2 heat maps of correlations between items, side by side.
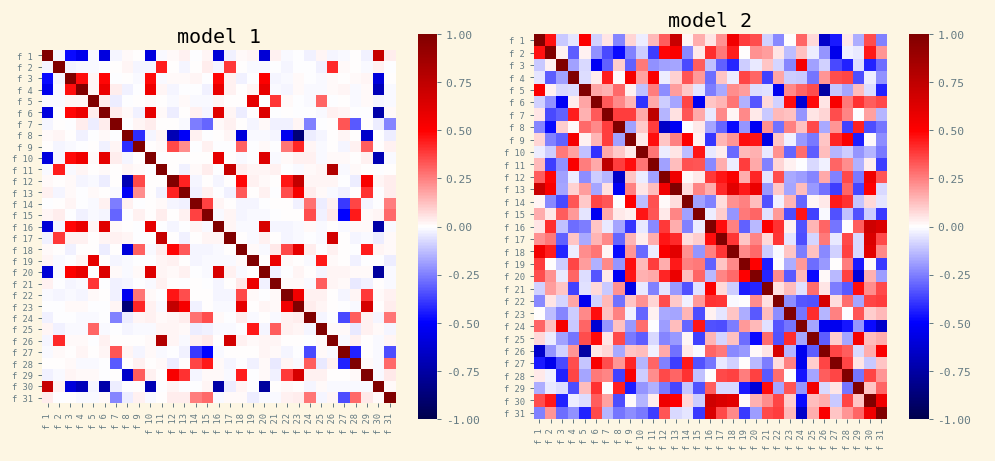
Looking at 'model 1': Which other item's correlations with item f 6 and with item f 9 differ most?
f 30
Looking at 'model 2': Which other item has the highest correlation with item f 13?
f 1
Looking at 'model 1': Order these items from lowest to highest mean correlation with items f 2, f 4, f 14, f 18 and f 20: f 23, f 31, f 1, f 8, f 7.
f 1, f 8, f 7, f 31, f 23
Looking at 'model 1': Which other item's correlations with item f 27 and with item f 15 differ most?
f 28
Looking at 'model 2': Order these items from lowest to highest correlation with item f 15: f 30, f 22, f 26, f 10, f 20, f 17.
f 30, f 26, f 17, f 22, f 20, f 10
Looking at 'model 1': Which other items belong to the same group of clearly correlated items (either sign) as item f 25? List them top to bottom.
f 5, f 19, f 21
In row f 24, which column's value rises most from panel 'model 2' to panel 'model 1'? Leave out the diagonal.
f 31
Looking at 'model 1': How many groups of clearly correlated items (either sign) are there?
5
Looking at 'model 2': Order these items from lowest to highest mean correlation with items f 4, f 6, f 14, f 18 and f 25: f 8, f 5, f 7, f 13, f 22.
f 22, f 8, f 13, f 5, f 7
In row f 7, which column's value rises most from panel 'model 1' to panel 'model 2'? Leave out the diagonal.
f 11
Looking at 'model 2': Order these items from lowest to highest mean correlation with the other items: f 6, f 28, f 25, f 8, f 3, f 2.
f 3, f 8, f 25, f 2, f 6, f 28
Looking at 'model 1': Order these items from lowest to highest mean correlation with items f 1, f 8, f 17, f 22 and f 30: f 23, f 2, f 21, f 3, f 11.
f 3, f 23, f 21, f 2, f 11
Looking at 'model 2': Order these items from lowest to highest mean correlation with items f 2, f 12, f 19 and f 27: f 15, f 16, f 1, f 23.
f 23, f 15, f 16, f 1
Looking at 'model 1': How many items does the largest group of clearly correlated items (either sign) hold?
8
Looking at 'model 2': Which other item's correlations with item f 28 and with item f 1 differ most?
f 26
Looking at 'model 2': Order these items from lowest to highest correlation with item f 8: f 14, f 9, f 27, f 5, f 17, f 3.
f 17, f 9, f 14, f 3, f 27, f 5
